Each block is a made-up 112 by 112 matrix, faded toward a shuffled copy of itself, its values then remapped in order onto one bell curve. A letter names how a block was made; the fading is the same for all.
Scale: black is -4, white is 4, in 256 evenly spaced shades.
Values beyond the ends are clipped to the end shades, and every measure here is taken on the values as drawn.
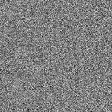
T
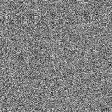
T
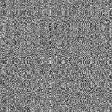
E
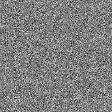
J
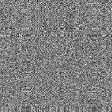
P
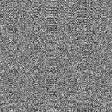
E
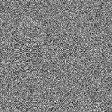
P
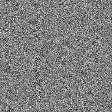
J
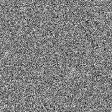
T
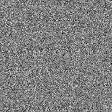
T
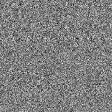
T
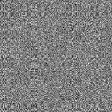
E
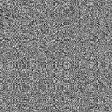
E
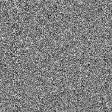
J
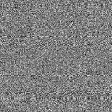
P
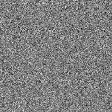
T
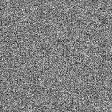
T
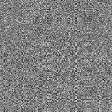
E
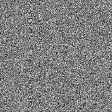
J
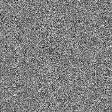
J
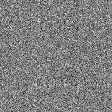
T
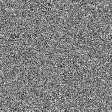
T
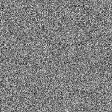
T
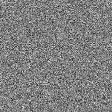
T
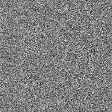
J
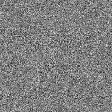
T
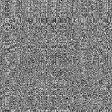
E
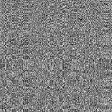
E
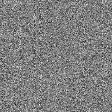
J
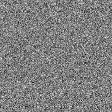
T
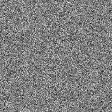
J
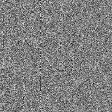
J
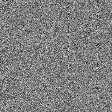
J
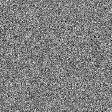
T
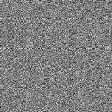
P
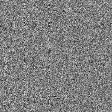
J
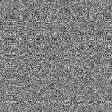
P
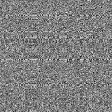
P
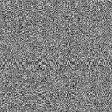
P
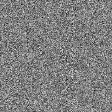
J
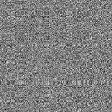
E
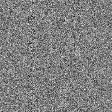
J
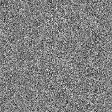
J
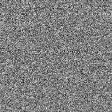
T
